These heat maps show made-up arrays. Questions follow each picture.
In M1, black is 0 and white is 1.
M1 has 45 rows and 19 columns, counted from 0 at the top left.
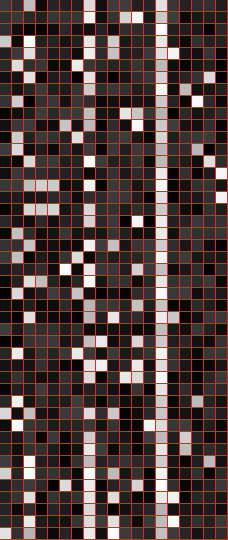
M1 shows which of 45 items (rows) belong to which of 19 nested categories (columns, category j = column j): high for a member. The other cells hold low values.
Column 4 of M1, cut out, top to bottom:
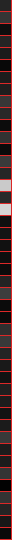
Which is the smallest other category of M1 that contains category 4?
3
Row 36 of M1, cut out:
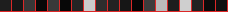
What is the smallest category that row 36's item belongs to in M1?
15
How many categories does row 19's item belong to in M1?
2
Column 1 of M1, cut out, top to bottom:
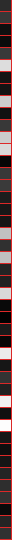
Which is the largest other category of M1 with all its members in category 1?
6
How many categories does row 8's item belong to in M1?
3
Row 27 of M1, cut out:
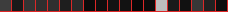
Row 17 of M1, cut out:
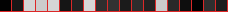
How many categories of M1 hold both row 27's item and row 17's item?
1
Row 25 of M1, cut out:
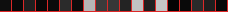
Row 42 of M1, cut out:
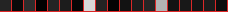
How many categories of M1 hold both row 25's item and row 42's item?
2
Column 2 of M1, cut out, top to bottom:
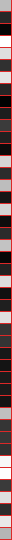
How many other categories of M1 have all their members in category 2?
6
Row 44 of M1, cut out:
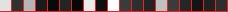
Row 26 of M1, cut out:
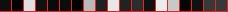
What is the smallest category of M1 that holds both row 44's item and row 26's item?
9
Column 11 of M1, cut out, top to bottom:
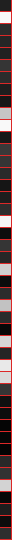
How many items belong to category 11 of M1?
10
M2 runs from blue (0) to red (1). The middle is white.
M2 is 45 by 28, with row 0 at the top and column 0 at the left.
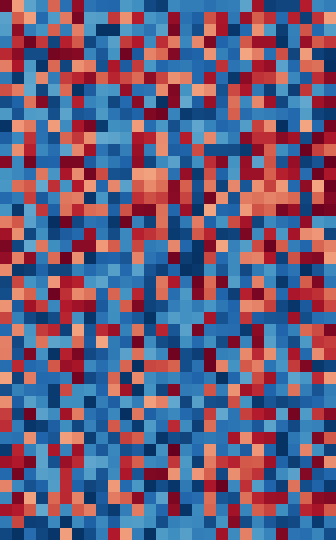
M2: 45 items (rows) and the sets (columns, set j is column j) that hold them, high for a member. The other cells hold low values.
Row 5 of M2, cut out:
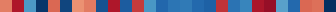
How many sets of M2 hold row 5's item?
12
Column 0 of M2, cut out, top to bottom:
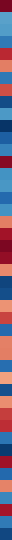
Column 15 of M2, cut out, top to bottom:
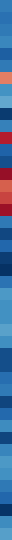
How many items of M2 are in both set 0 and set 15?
0
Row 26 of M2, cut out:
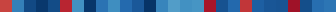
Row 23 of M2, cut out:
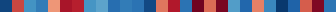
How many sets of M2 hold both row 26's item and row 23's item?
2
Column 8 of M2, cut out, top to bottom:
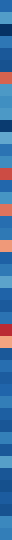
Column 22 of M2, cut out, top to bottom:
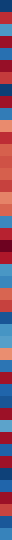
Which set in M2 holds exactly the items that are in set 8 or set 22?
11
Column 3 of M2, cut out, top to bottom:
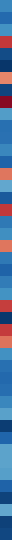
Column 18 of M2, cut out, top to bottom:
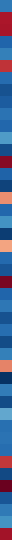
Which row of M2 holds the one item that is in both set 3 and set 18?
20
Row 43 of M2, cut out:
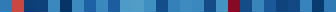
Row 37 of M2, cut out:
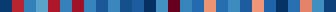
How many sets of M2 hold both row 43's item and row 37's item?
1
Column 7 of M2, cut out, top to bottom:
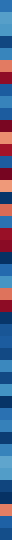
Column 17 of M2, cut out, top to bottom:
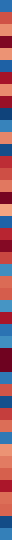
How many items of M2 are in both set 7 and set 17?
9
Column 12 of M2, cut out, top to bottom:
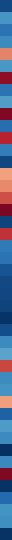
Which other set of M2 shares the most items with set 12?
13
